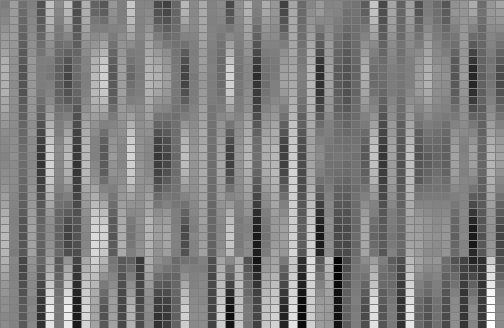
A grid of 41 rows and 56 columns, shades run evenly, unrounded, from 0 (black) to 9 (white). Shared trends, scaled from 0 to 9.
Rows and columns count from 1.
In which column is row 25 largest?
33
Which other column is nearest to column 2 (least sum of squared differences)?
22
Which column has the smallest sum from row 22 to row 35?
29
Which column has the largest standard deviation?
26
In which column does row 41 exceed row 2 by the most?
55
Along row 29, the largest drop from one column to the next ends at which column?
36
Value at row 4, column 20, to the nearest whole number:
4
